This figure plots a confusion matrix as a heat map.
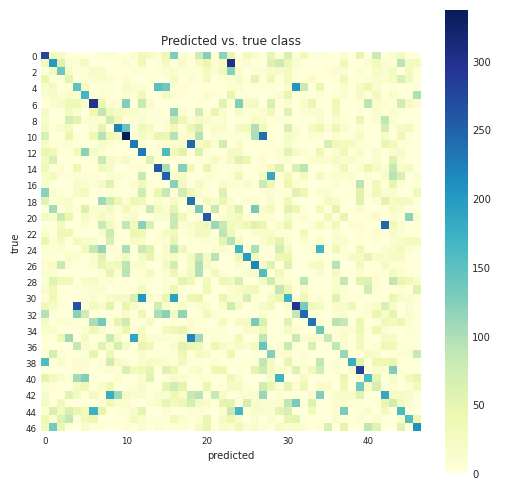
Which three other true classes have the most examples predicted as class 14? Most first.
4, 32, 31
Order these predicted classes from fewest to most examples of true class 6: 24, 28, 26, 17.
17, 26, 28, 24
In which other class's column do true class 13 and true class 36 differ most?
27
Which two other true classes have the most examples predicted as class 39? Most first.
41, 16
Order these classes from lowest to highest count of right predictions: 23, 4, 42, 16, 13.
13, 23, 16, 4, 42
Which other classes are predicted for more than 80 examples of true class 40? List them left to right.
4, 5, 29
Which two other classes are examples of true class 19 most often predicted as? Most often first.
26, 1
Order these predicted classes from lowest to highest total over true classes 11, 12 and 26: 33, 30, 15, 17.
33, 17, 30, 15
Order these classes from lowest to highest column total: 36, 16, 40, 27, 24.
40, 36, 24, 27, 16
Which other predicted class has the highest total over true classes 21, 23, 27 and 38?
42
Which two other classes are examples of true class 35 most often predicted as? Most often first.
18, 11
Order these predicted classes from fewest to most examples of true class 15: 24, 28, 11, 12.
11, 24, 12, 28
